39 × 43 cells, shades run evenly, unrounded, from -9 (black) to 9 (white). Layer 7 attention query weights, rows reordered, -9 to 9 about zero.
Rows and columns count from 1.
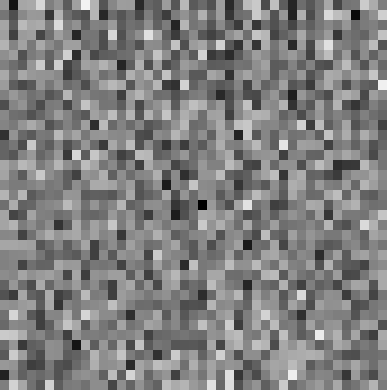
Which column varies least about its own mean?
6
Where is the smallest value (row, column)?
21, 23
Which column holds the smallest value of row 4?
9
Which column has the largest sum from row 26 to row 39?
26
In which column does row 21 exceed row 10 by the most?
28
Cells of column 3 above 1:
17
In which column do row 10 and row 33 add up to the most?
8
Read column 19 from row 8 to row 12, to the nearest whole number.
5 -5 -1 3 5
